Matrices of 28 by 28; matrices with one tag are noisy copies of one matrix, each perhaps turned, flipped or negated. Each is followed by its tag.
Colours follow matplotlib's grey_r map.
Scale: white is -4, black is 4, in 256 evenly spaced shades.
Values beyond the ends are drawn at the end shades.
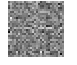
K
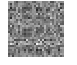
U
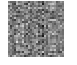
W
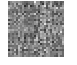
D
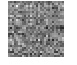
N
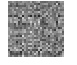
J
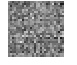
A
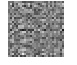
K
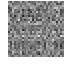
W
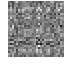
U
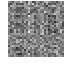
W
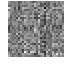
D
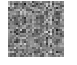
U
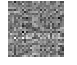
D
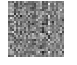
J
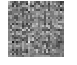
A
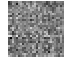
A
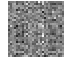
W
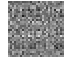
W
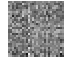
A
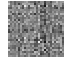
D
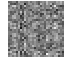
U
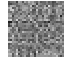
A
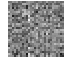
A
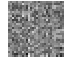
A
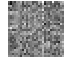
A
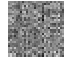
A
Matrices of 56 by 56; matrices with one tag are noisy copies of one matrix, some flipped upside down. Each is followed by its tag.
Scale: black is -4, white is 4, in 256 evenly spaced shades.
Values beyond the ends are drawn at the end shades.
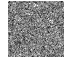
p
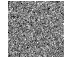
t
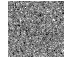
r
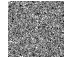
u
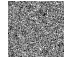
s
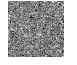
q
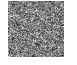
u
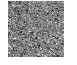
t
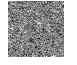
q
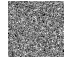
s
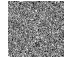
u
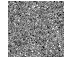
p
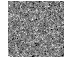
u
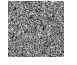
q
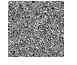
u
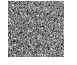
t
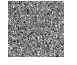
t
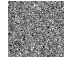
p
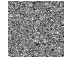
u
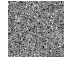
p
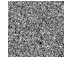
r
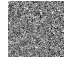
u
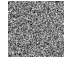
t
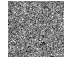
s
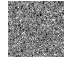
r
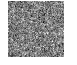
s
